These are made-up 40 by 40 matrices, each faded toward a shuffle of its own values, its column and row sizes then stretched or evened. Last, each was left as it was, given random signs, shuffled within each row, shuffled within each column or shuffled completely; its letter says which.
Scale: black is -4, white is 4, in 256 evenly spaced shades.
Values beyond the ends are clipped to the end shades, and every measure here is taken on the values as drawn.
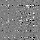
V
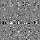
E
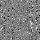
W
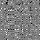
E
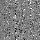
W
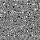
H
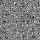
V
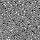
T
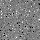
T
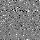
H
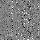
W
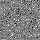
T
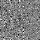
W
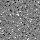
T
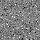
T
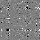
V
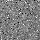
T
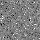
T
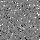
T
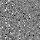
W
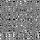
E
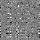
E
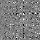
V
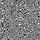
W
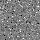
T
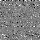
H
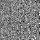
W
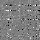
V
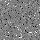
T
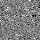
H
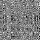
E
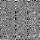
E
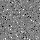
T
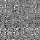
E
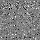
H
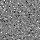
T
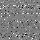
H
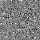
H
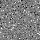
T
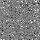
H
